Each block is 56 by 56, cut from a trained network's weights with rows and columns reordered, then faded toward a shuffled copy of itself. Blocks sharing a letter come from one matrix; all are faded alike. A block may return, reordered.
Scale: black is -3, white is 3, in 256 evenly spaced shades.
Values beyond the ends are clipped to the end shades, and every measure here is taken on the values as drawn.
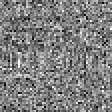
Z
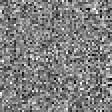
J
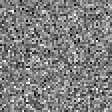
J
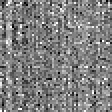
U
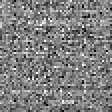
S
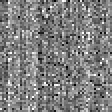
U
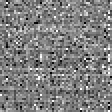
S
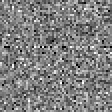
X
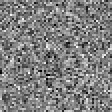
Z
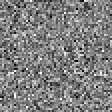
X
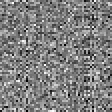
Z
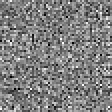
Z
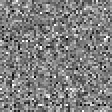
X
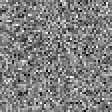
Z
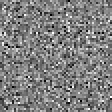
J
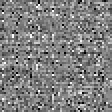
S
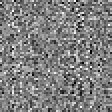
Z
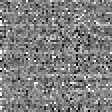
S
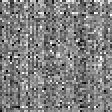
U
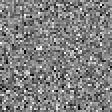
J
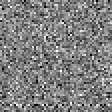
X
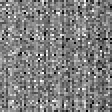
U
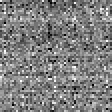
S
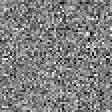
J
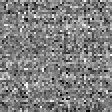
S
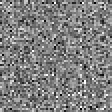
X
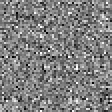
J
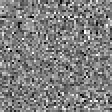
J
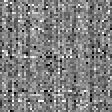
U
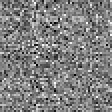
Z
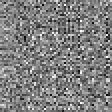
Z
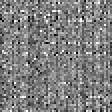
U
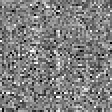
X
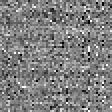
S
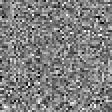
Z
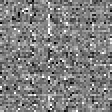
S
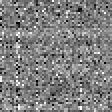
S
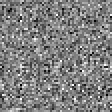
X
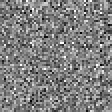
J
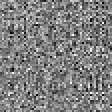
Z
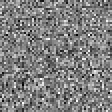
Z
